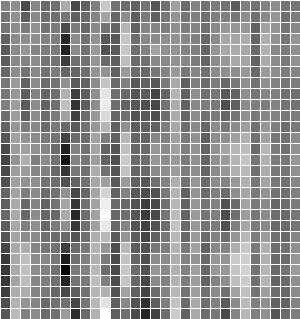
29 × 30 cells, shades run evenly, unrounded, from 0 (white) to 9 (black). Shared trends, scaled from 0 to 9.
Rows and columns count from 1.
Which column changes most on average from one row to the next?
7
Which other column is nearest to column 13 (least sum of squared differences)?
24
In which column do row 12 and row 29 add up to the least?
11
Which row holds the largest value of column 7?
25
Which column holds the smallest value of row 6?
13
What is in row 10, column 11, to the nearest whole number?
1
